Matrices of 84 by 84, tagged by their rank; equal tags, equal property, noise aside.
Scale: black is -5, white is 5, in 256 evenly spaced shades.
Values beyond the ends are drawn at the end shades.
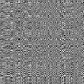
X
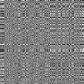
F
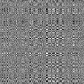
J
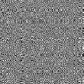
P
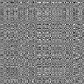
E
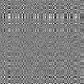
F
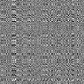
J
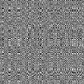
E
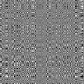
E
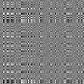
F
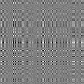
F
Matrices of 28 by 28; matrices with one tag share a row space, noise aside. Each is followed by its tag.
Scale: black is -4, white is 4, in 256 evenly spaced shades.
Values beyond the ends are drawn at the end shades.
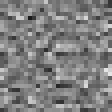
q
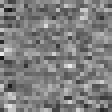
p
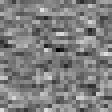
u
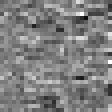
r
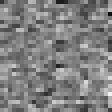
q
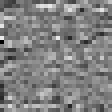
p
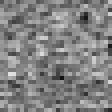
q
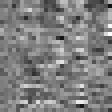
r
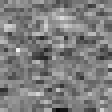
u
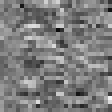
r
